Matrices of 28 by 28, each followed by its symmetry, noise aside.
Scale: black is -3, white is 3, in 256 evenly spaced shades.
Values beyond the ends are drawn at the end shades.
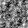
same after a half turn.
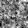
antisymmetric.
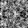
mirrored top to bottom.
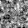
antisymmetric.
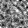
symmetric across the other diagonal.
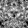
mirrored left to right.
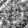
symmetric.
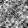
symmetric.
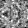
mirrored top to bottom.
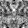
mirrored left to right.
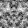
mirrored left to right.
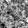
symmetric across the other diagonal.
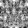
mirrored left to right.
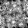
same after a half turn.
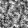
same after a half turn.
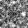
mirrored top to bottom.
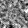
antisymmetric.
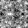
mirrored top to bottom.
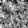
antisymmetric.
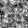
antisymmetric.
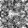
mirrored top to bottom.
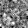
symmetric across the other diagonal.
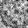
symmetric across the other diagonal.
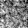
antisymmetric.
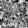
antisymmetric.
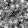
same after a half turn.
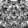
mirrored left to right.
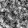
symmetric across the other diagonal.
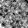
symmetric across the other diagonal.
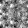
mirrored top to bottom.
